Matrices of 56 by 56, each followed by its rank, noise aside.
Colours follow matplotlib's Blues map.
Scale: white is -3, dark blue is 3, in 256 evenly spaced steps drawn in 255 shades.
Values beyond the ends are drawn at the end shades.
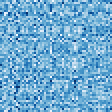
six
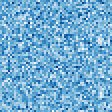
sixteen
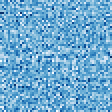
twelve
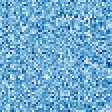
twelve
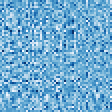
six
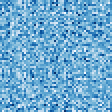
eight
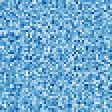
twelve
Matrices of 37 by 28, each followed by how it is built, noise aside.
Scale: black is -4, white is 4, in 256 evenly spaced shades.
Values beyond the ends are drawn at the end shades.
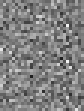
repeating rows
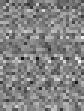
repeating columns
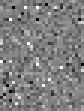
sparse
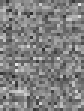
blocks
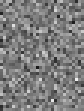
repeating rows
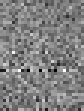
uneven rows
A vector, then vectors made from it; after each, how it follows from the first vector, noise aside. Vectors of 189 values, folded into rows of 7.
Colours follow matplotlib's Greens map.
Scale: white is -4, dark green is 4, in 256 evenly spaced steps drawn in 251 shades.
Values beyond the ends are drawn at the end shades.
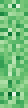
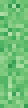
negated, shrunk.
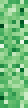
wrapped around.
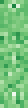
partly zeroed.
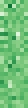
negated, partly zeroed.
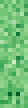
partly zeroed.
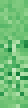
reversed, partly zeroed.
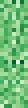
wrapped around.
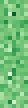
reversed, negated, partly zeroed.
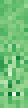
partly zeroed.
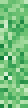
wrapped around.
